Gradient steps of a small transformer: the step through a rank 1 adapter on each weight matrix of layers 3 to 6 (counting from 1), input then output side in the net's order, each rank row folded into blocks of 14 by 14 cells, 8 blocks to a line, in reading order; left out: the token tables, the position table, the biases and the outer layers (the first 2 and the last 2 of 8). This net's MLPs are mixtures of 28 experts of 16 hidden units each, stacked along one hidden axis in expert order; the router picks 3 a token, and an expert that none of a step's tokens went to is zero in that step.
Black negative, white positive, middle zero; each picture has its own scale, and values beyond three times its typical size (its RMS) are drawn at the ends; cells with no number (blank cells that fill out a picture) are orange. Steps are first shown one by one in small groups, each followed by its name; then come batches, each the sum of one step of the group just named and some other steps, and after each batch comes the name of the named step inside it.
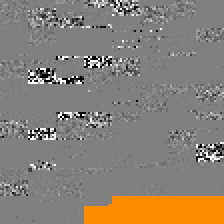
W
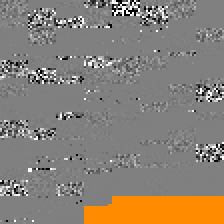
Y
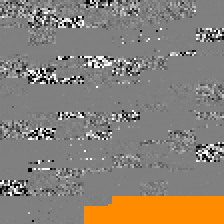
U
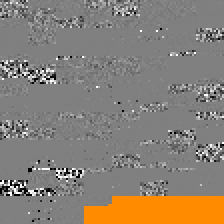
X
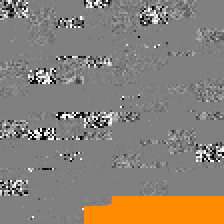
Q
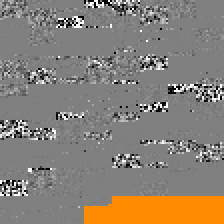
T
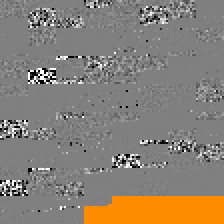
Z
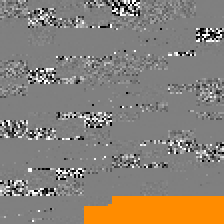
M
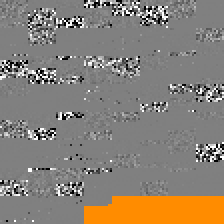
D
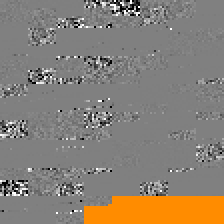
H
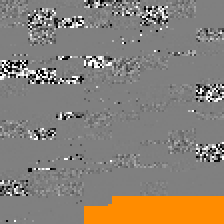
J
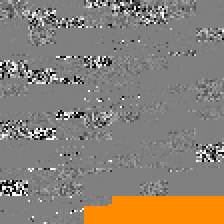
H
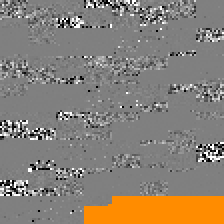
T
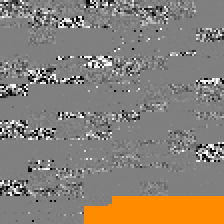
U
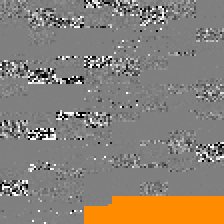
W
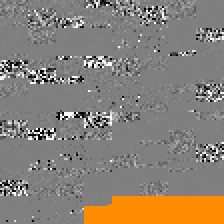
J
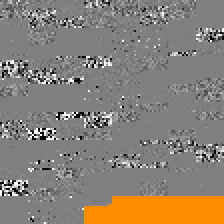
Q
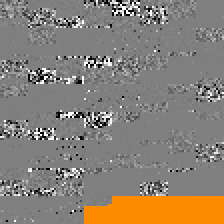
Y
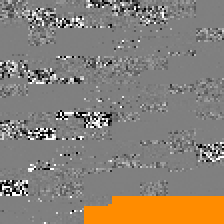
H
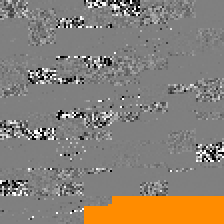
H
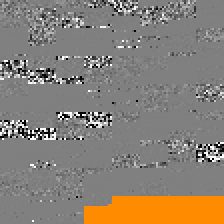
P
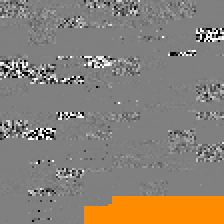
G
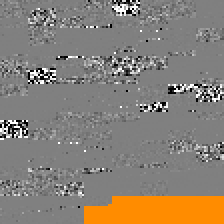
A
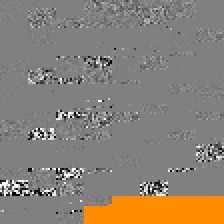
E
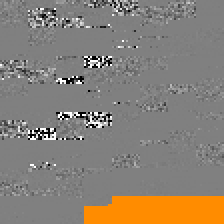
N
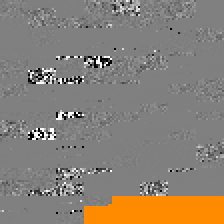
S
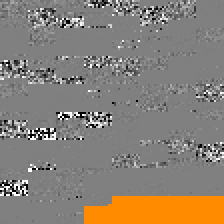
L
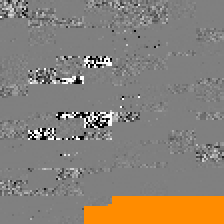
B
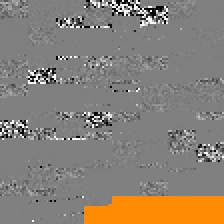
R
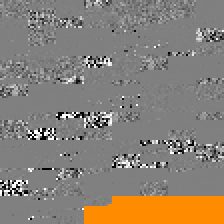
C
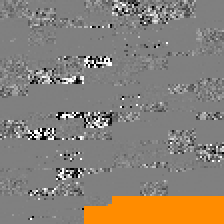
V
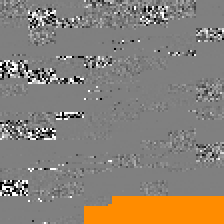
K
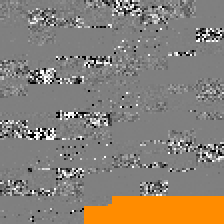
V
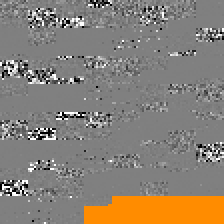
K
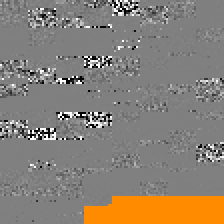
N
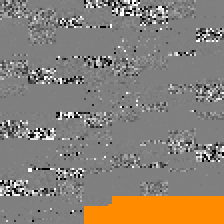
S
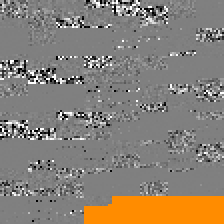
R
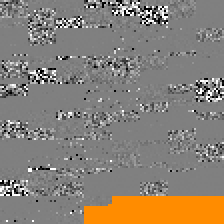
A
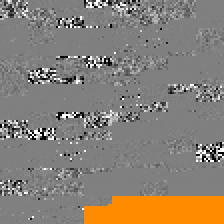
A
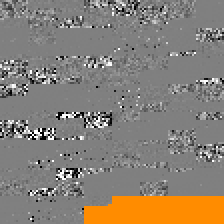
V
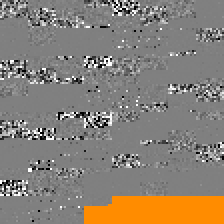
B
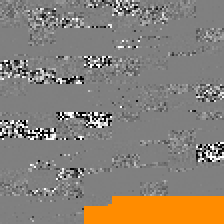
P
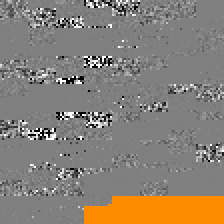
N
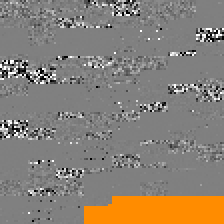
A
